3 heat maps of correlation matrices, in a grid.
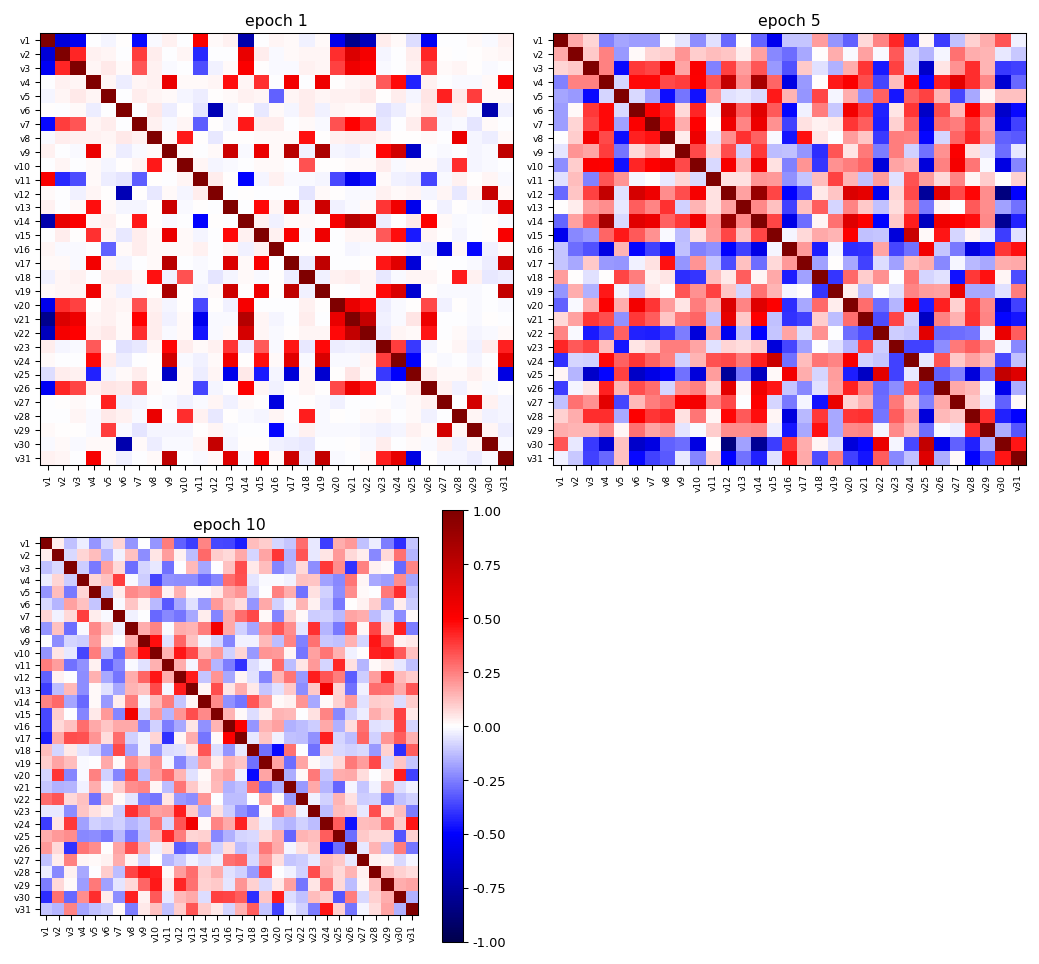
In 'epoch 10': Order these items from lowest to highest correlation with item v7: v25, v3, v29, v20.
v20, v25, v29, v3
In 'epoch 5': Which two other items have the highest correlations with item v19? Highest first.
v27, v4
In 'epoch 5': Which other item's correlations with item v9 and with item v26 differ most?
v15
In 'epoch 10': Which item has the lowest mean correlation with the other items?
v1
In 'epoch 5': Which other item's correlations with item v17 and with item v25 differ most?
v8
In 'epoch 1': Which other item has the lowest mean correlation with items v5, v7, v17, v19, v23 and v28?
v25
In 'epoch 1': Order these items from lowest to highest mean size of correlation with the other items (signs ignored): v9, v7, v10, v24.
v10, v7, v24, v9
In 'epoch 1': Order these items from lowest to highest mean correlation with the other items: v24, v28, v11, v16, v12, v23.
v11, v16, v12, v28, v23, v24
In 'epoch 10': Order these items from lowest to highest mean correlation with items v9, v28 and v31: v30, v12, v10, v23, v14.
v30, v14, v23, v12, v10
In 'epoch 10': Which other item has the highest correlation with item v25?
v11
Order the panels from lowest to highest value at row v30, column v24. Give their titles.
epoch 5, epoch 1, epoch 10
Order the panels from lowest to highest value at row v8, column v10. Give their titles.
epoch 10, epoch 1, epoch 5
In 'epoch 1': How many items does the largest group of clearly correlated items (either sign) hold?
10
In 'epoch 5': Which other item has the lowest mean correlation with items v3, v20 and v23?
v25
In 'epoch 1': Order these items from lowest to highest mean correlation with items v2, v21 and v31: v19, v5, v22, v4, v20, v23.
v5, v23, v4, v19, v20, v22
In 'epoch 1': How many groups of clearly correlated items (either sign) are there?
5
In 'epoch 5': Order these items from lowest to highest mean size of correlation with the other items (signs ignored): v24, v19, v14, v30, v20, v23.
v19, v23, v24, v20, v30, v14
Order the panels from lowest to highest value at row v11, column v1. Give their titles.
epoch 5, epoch 10, epoch 1
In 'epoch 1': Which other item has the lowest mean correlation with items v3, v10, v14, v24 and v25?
v1
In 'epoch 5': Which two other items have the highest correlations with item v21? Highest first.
v12, v14
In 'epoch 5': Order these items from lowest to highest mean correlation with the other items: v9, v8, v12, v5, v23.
v5, v23, v9, v8, v12
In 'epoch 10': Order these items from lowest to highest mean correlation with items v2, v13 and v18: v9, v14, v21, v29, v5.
v9, v5, v21, v29, v14
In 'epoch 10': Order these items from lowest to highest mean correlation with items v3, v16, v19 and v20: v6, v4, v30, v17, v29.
v29, v4, v6, v30, v17
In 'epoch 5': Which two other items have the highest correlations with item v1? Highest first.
v23, v30
